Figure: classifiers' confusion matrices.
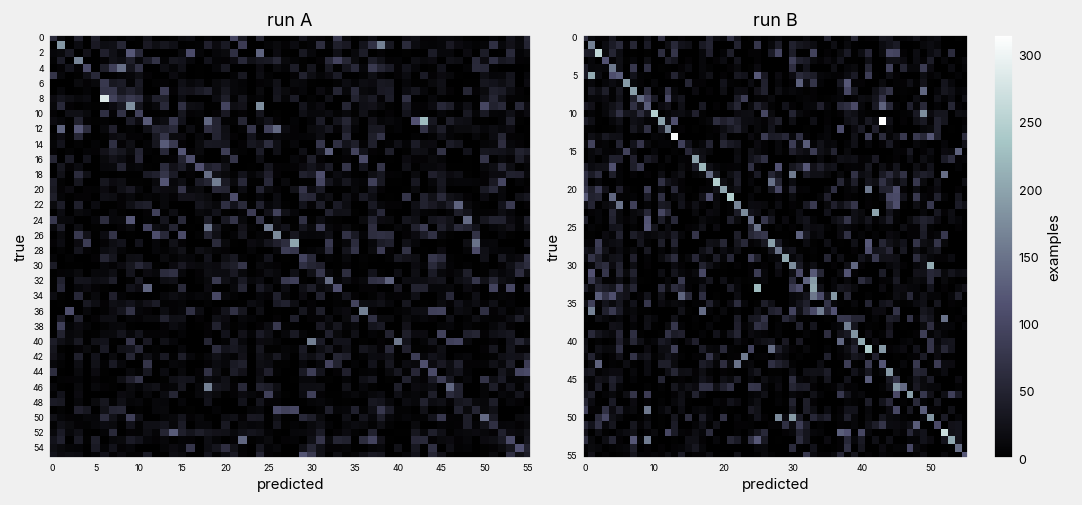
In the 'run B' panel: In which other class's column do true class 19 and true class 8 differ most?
27
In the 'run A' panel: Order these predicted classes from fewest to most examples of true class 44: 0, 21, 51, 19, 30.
51, 19, 21, 0, 30
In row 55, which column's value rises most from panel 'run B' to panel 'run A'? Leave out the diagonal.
29
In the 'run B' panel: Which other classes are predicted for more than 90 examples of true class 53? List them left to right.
7, 9, 25
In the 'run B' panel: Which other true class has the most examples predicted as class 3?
50
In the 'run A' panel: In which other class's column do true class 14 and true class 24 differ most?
48
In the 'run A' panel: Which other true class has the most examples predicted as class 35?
15
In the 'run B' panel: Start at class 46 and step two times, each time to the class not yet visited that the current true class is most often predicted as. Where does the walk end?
41
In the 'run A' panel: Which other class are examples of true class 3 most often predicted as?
33
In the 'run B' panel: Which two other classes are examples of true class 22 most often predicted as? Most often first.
5, 45
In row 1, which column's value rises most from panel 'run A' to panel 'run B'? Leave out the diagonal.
25
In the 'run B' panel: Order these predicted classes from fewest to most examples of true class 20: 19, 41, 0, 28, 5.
19, 5, 0, 28, 41
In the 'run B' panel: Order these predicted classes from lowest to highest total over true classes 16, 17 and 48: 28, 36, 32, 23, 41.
23, 36, 41, 28, 32
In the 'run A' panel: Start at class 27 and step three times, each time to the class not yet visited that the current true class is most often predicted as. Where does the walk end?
26
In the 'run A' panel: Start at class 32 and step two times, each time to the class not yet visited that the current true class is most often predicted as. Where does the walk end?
45
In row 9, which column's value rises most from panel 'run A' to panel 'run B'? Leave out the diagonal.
43
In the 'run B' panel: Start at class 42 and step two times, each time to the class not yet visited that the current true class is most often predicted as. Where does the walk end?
11
